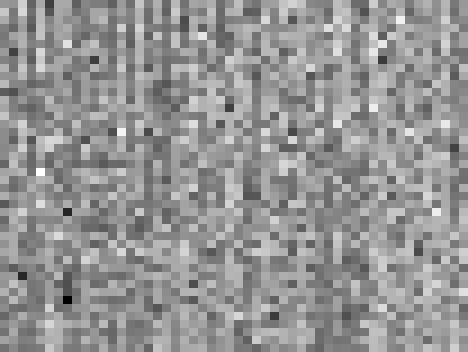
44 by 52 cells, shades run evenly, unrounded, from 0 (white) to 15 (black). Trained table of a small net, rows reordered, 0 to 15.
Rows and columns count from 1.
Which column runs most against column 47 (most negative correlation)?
13
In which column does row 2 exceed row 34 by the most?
6
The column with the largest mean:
4
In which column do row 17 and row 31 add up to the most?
33
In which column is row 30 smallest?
7
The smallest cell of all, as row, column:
22, 5
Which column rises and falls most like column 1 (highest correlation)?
11
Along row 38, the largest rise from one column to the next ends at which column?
8
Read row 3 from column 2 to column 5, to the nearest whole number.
8 5 9 4
